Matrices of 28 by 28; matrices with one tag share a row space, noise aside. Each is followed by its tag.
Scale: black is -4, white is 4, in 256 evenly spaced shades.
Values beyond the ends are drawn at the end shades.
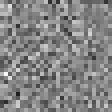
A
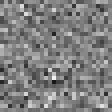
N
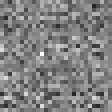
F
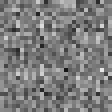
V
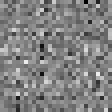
V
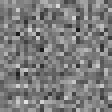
V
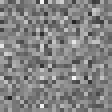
F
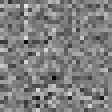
N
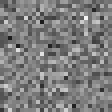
F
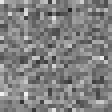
N
